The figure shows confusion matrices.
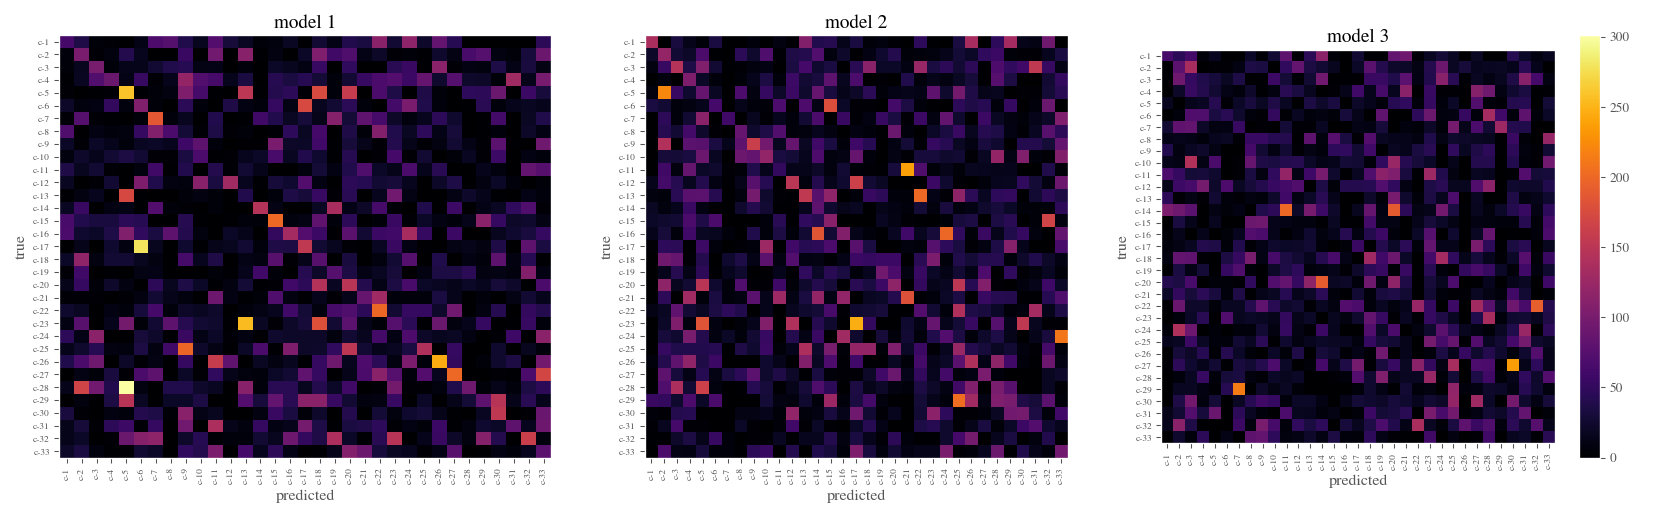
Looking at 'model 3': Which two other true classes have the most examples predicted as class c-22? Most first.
c-32, c-27
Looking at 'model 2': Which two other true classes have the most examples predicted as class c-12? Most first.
c-23, c-30
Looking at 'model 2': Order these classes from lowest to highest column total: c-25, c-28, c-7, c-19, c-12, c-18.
c-7, c-19, c-18, c-12, c-28, c-25
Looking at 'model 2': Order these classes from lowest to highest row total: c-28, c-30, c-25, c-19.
c-19, c-30, c-28, c-25
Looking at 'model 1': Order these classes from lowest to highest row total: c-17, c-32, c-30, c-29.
c-30, c-17, c-29, c-32
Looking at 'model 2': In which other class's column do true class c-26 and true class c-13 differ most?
c-22
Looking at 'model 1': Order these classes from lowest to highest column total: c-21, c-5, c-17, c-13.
c-21, c-13, c-17, c-5
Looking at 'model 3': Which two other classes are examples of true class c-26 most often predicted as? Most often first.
c-19, c-32
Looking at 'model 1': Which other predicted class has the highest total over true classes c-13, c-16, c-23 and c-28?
c-5
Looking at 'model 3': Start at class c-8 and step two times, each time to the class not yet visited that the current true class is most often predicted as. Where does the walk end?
c-9
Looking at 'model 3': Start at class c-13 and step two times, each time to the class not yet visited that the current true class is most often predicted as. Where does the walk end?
c-14
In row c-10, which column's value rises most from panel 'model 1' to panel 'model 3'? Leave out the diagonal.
c-3
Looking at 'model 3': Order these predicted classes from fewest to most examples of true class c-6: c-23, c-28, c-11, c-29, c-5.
c-11, c-5, c-29, c-23, c-28
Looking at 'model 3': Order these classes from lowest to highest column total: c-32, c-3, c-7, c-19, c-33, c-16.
c-16, c-32, c-7, c-33, c-19, c-3
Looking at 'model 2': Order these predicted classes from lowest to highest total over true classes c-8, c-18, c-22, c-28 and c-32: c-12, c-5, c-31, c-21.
c-21, c-12, c-31, c-5
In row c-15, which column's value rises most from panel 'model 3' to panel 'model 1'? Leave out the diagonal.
c-29
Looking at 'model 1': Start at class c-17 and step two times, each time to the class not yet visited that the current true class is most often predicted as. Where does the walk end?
c-24
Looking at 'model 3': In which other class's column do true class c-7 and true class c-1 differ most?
c-29
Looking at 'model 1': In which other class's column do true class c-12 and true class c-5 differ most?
c-18
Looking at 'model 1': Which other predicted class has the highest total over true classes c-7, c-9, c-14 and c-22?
c-19
